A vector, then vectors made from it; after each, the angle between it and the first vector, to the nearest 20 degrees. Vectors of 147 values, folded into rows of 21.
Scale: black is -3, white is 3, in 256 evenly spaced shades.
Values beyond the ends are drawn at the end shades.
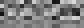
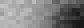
80 degrees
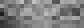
40 degrees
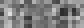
40 degrees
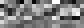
160 degrees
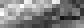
120 degrees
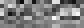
160 degrees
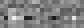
60 degrees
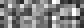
140 degrees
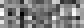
140 degrees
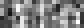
120 degrees
